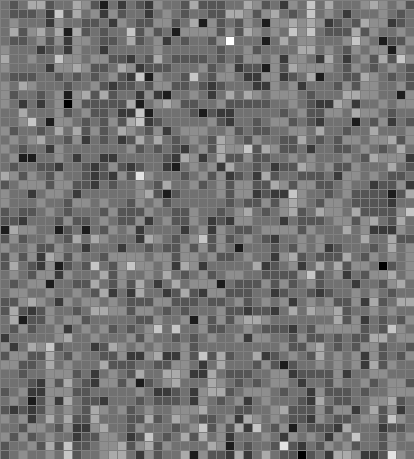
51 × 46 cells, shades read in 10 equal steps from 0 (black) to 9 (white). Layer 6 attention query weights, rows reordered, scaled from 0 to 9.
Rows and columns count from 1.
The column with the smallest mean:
10
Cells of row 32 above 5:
4
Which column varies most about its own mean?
16
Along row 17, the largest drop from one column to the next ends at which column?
29
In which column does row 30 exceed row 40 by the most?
15
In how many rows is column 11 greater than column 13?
19
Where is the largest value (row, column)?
5, 26
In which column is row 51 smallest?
34
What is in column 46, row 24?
7
